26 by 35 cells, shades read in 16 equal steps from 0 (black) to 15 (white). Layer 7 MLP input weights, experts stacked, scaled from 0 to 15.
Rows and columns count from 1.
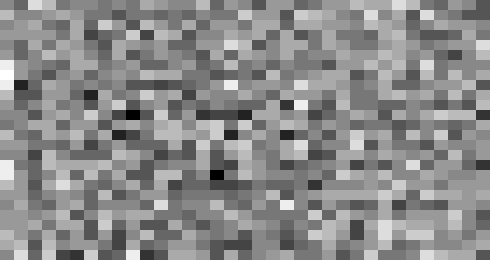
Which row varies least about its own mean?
3
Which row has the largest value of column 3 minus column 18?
1
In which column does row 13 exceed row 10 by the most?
7
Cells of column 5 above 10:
3
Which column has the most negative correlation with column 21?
8
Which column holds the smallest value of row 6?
33
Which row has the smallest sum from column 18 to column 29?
17
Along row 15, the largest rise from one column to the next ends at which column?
15
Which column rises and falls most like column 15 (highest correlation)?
18
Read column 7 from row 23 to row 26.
5 5 9 12
